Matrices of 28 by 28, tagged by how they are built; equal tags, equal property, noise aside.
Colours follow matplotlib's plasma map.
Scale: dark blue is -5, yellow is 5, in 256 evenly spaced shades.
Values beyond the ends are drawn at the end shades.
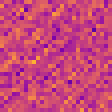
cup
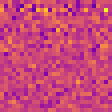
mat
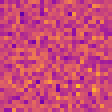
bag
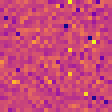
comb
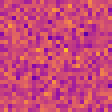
bag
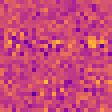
mat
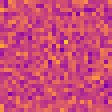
bag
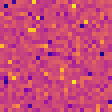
comb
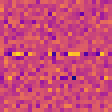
mat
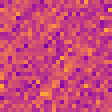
cup
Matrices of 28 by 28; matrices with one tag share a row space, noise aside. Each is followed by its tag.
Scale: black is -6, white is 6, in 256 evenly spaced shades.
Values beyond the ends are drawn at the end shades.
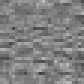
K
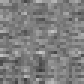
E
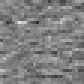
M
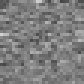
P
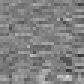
K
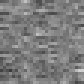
E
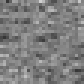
E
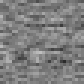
M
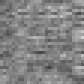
M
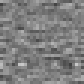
M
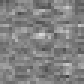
K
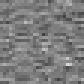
K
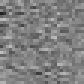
P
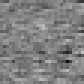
K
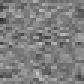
P
